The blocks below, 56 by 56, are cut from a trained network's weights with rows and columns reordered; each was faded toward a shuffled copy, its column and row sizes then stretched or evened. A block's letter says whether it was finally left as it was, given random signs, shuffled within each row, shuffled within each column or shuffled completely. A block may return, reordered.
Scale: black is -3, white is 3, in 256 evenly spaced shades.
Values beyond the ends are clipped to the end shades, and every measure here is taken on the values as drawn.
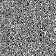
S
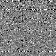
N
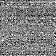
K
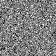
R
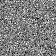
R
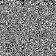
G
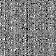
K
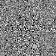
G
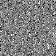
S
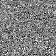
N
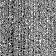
S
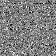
N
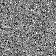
R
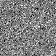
R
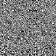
G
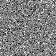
R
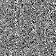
S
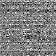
K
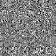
K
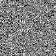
G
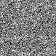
R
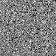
N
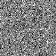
S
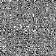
G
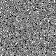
R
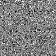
N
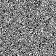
R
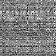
K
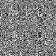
K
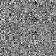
K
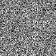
G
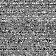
N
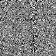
G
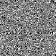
G
